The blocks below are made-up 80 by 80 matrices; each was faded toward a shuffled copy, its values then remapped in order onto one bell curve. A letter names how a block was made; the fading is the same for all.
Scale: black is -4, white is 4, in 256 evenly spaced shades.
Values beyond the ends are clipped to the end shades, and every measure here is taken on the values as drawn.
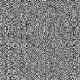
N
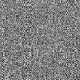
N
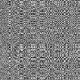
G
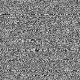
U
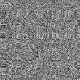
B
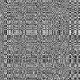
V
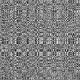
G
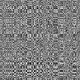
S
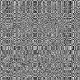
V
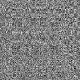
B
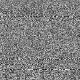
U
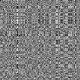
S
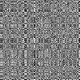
V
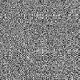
B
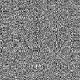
N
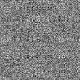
B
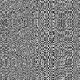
S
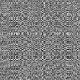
G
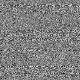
U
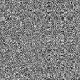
B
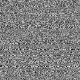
U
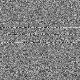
U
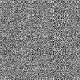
N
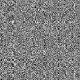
N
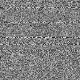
U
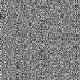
N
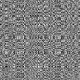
G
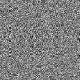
B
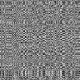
G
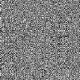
N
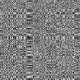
G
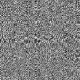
N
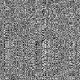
N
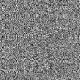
B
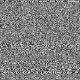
U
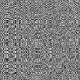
S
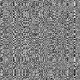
S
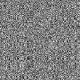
B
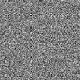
B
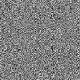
N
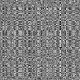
V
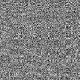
B
